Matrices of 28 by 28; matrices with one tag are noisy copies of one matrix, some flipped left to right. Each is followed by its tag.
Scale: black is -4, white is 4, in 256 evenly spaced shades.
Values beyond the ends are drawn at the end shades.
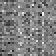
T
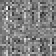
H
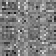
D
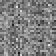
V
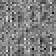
H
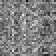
T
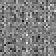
H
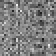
V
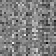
T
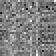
D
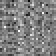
T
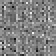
H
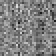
V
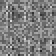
H
